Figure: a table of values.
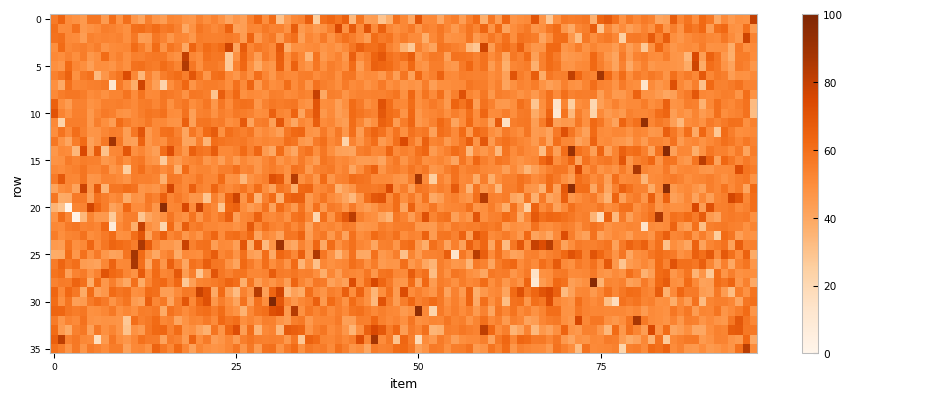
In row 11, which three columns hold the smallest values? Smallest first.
62, 1, 86
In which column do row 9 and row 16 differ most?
69
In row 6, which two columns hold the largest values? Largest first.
75, 71
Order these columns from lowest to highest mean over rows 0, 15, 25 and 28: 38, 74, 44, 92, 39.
39, 38, 44, 92, 74
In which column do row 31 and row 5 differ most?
50
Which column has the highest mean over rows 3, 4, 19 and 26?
59
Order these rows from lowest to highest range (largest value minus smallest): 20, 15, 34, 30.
15, 34, 30, 20
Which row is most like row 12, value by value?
23
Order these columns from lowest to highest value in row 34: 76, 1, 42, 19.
76, 19, 42, 1
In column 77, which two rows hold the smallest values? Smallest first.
30, 21
